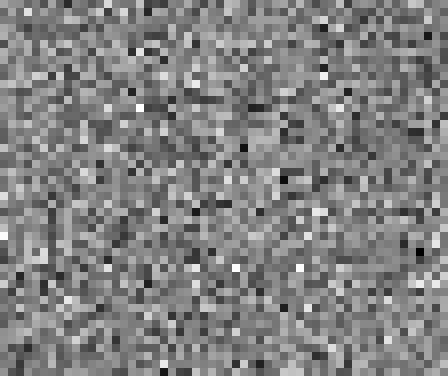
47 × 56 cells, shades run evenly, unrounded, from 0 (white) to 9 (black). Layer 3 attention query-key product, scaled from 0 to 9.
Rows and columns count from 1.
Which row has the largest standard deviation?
36
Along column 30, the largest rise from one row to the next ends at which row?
35
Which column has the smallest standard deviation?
48
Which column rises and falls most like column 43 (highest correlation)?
25
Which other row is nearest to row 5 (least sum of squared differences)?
24
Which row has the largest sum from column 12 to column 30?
13
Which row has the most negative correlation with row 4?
27
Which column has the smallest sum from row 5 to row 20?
28
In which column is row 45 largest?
40
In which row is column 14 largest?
33
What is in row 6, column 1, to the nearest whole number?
6
